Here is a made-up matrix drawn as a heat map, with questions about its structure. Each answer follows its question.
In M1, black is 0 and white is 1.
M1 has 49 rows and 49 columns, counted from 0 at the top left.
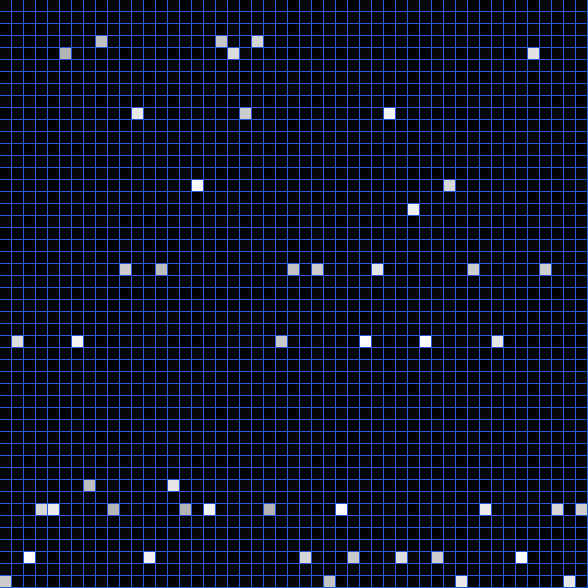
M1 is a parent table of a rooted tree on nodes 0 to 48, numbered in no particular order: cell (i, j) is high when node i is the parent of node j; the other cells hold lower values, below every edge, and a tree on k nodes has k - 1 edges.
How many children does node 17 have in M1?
1
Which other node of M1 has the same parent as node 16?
37
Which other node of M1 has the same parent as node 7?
14
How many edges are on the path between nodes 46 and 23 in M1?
3
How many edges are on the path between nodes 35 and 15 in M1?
3
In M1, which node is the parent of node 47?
48
